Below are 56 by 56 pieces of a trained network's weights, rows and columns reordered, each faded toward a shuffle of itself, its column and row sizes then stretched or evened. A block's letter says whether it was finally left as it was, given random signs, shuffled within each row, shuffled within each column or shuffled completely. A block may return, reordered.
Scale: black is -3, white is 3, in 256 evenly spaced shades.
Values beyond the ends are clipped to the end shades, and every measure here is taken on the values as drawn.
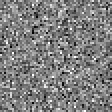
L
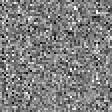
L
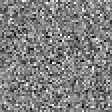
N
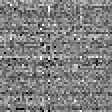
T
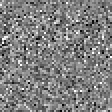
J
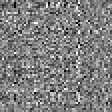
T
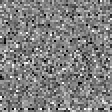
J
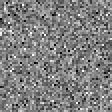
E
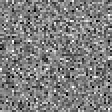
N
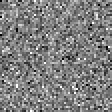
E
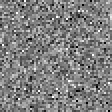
E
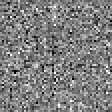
N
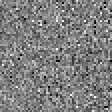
L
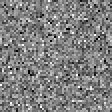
E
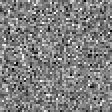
E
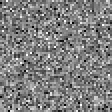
E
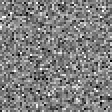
E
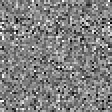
N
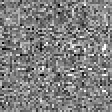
T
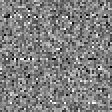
J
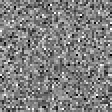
E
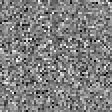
J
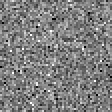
E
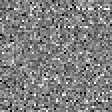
J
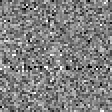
J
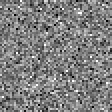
E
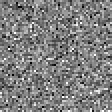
E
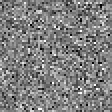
L
